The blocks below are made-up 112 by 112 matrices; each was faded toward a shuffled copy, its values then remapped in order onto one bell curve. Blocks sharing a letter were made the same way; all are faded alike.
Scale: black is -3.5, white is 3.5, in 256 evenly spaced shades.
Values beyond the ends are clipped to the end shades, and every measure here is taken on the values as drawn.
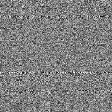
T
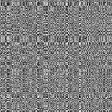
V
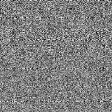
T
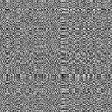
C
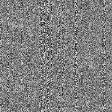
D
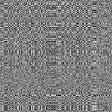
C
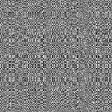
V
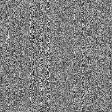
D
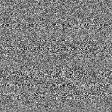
T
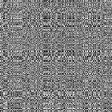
C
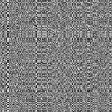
V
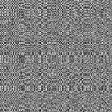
V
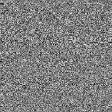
T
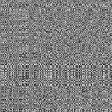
C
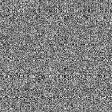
T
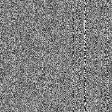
D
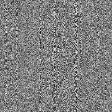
D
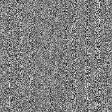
D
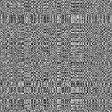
V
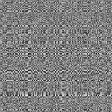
C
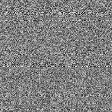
T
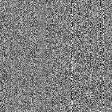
D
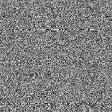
T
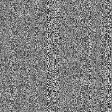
D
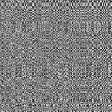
C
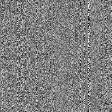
D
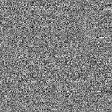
T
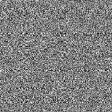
T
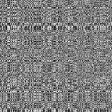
C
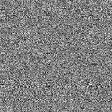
T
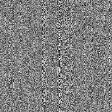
D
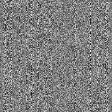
D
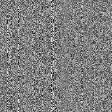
D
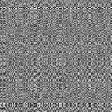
C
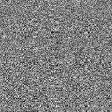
T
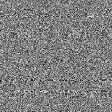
T
